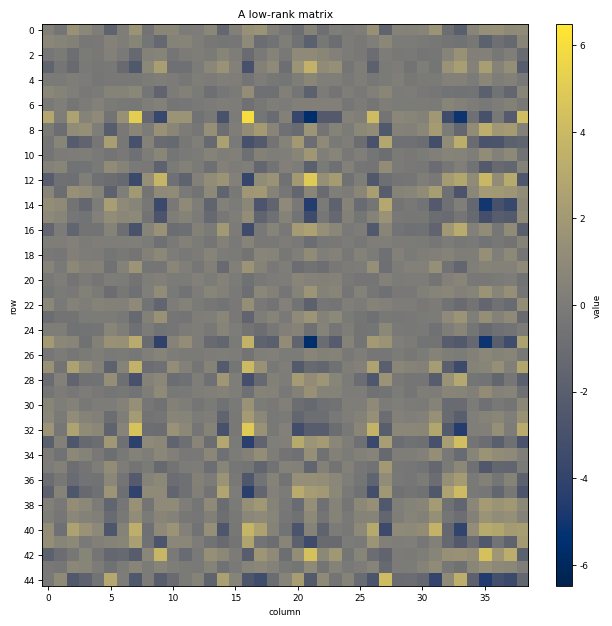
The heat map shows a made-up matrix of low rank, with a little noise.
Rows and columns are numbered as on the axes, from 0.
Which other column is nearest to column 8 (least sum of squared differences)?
12
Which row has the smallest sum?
44
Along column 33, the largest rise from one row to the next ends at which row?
33
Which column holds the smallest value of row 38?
27
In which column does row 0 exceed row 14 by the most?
35
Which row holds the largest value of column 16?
7
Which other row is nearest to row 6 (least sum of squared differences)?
20
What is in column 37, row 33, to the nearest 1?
-1
